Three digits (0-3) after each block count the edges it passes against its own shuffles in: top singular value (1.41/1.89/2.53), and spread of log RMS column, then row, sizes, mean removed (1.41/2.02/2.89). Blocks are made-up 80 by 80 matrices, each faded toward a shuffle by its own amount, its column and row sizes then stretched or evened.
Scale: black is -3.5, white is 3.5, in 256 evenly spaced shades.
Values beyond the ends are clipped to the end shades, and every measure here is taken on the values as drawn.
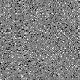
2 0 0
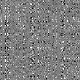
2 3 1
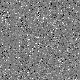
0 1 0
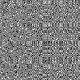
3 0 0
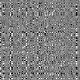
3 3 2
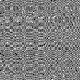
3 0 1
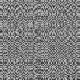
3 1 2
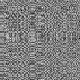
3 1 1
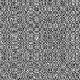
3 0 1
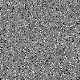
0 1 0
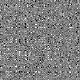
2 2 2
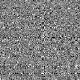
2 1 2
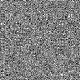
2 0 1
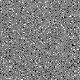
2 1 0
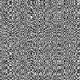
3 3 1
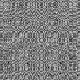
3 0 2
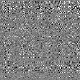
2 2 3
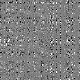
1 3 2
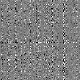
2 3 2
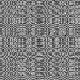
3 1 2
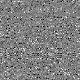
2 0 2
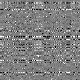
3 0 3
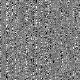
1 3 0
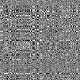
3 2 3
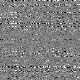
2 0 3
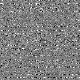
0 1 3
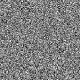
2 1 0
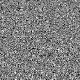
1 0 1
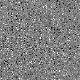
1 2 1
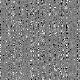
2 3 1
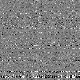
2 0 3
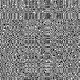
3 1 0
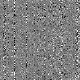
1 3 1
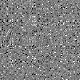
2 1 1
